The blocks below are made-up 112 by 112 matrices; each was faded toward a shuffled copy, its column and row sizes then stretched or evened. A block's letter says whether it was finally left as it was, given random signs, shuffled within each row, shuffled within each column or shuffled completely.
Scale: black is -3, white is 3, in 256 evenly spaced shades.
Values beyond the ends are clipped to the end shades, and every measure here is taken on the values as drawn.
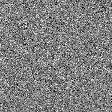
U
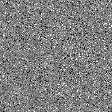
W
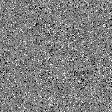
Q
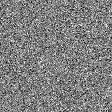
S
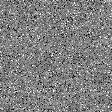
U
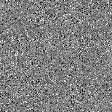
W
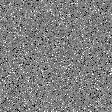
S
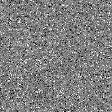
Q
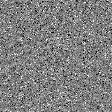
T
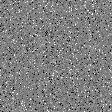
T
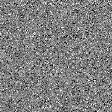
Q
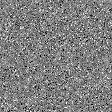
U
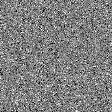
T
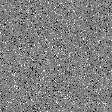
T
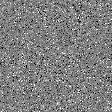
Q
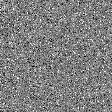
T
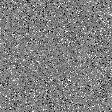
W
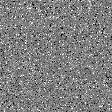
U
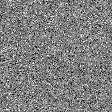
T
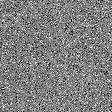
S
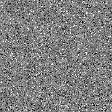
Q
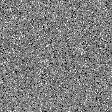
T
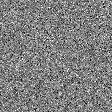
S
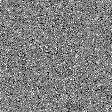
T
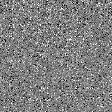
Q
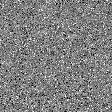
U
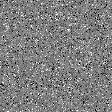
W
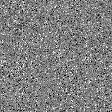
T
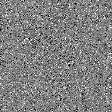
W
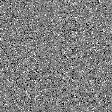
Q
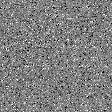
U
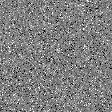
T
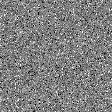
T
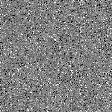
Q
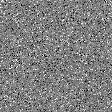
U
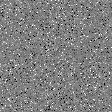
T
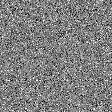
U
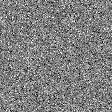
S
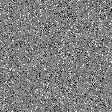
T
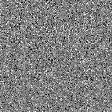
Q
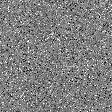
S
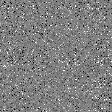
Q
